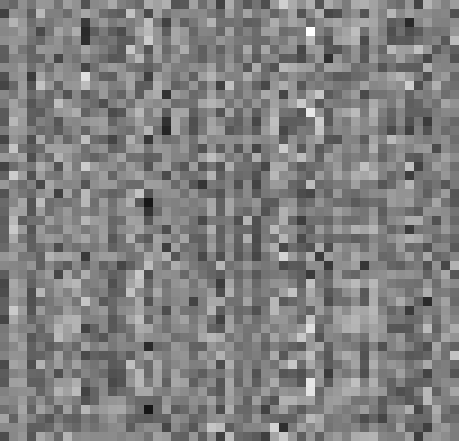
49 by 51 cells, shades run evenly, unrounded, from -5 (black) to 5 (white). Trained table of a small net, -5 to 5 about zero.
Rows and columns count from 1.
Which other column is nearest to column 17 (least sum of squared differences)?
51
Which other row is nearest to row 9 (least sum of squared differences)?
16
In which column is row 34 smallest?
48
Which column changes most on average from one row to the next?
10
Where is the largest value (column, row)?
35, 4
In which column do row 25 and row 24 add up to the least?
17
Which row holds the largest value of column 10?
9
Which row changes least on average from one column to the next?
47
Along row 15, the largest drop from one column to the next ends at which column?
32
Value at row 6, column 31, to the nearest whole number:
-1
